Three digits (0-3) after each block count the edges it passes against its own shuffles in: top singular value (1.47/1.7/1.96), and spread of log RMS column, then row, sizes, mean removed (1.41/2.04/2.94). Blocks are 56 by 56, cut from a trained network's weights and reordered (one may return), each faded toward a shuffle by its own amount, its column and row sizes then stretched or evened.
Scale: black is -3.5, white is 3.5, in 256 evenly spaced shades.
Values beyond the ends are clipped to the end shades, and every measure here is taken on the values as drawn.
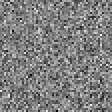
2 1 0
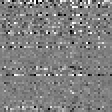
0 1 3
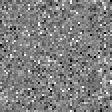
0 1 0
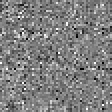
1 2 1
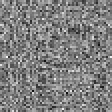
3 0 0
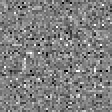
1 1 1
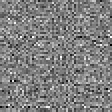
3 0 1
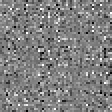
0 2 2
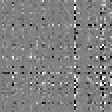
2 3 2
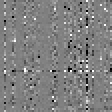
2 3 0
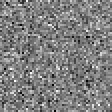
0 1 1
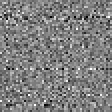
2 0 2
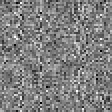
1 2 0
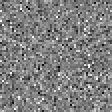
0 0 0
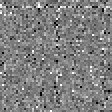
1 1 0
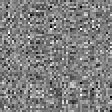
3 2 1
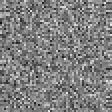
2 0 0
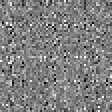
1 2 1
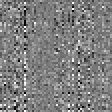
3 3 1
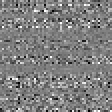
2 1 3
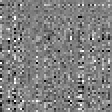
2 3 2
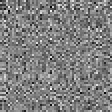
3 2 1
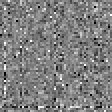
2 1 0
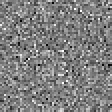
1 0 0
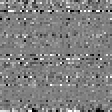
2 1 3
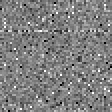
0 0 0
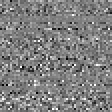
0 0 3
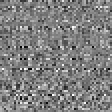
3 0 3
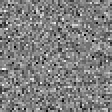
1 0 0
